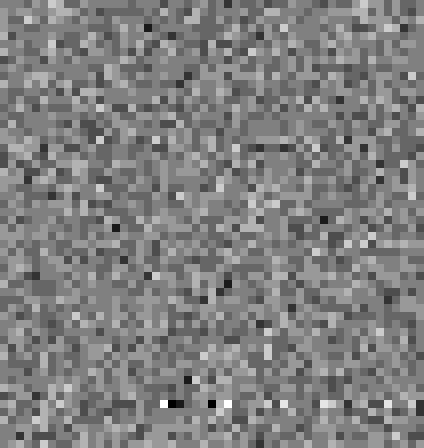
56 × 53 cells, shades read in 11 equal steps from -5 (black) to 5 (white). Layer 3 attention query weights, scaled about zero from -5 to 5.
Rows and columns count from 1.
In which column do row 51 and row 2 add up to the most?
21
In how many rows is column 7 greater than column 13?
29
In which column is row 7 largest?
32
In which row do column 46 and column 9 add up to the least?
19
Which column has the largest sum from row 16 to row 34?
2
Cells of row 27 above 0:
18
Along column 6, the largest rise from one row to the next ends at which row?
56
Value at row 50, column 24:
-1
